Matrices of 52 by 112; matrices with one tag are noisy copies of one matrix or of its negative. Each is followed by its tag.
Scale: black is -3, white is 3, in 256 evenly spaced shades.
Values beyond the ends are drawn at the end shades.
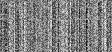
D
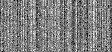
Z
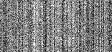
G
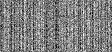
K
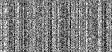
D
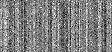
D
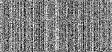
K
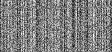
Z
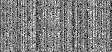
Z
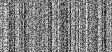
D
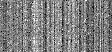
G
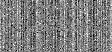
Z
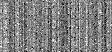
D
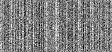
K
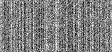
K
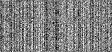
K
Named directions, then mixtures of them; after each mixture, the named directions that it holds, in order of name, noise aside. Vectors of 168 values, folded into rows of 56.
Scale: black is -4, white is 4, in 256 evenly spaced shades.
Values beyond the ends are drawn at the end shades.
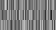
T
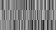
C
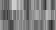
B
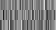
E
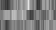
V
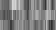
B.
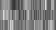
B, E.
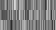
B, T.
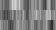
B.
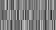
T.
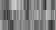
B.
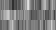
B, V.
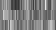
B, E.
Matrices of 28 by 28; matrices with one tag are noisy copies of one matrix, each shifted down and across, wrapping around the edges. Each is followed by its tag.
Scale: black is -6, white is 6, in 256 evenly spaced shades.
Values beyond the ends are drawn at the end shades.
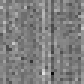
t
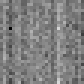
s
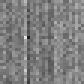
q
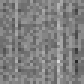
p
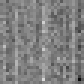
s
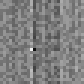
q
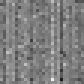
t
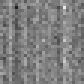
s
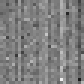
p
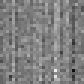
p
